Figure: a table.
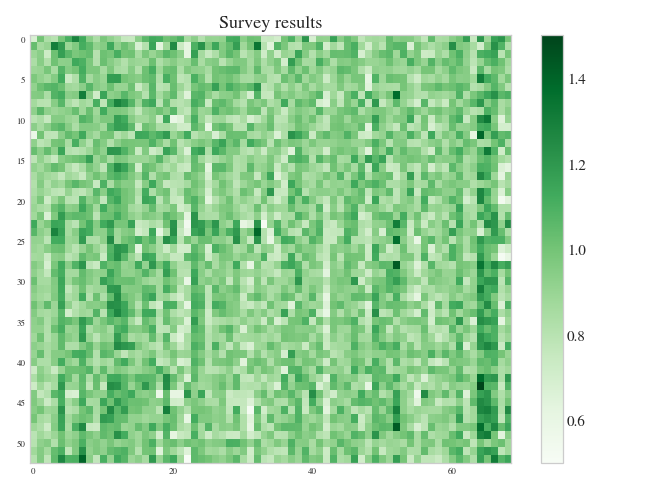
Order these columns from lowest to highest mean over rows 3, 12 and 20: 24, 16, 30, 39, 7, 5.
24, 5, 30, 39, 16, 7
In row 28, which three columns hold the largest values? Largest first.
52, 64, 66
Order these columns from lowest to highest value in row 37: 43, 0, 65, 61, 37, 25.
25, 0, 43, 37, 61, 65
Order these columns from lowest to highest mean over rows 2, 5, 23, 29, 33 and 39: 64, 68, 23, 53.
53, 68, 64, 23
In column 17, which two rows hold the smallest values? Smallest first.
14, 33
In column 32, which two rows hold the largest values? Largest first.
24, 1
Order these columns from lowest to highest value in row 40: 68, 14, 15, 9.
9, 15, 68, 14
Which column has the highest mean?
64
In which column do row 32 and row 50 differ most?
12
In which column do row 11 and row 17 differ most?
54
